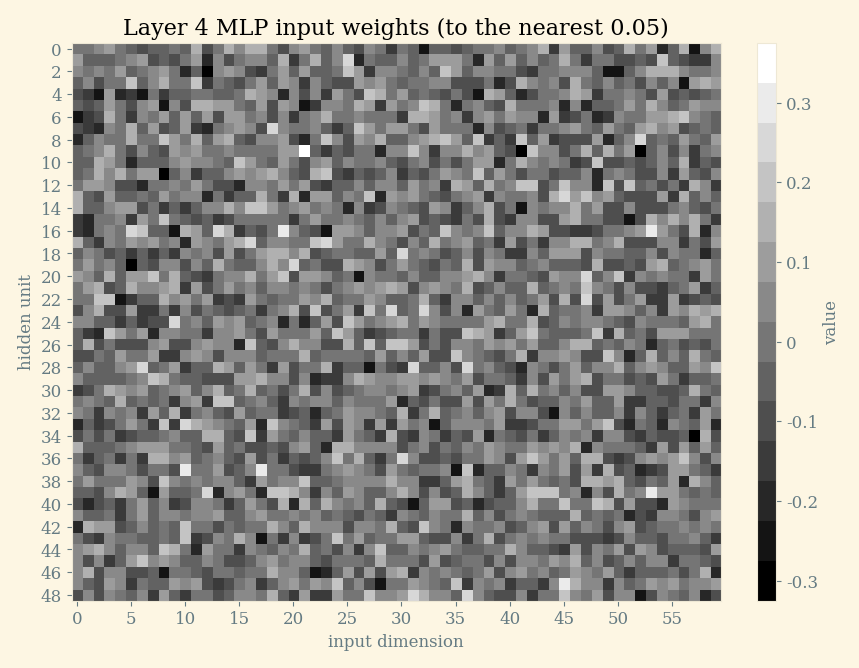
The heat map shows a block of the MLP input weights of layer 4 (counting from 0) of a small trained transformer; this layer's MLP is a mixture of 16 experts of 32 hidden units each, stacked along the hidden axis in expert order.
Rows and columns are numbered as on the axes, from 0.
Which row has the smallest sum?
34
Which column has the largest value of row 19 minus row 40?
20
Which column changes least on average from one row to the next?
55
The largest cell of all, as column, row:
21, 9
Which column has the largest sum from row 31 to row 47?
45
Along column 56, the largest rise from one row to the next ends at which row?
13
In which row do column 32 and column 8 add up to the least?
11
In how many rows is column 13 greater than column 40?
25
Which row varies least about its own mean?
41
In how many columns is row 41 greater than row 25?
23
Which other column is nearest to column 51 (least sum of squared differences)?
43
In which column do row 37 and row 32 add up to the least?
22
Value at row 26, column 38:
0.1
